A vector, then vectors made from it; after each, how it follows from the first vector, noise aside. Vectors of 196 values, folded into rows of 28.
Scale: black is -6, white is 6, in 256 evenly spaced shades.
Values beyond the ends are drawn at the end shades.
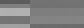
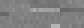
wrapped around, partly zeroed.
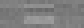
wrapped around, shrunk.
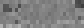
wrapped around, negated, partly zeroed.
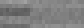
negated, shrunk.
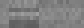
wrapped around, negated, shrunk.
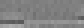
wrapped around, negated, partly zeroed.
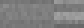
reversed, shrunk.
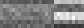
reversed, scaled up.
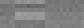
wrapped around, shrunk.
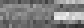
reversed, scaled up.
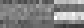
reversed, scaled up.
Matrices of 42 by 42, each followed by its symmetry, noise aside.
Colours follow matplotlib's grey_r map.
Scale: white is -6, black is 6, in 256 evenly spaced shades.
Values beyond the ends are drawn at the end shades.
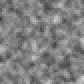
no symmetry.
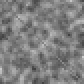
symmetric.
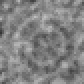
symmetric.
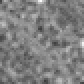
symmetric across the other diagonal.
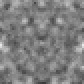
mirrored left to right.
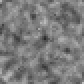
symmetric across the other diagonal.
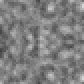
mirrored top to bottom.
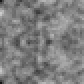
mirrored top to bottom.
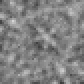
symmetric across the other diagonal.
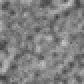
symmetric.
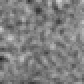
antisymmetric.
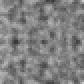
mirrored top to bottom.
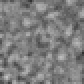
symmetric across the other diagonal.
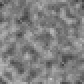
symmetric across the other diagonal.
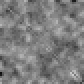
symmetric.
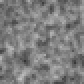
no symmetry.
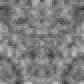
mirrored left to right.
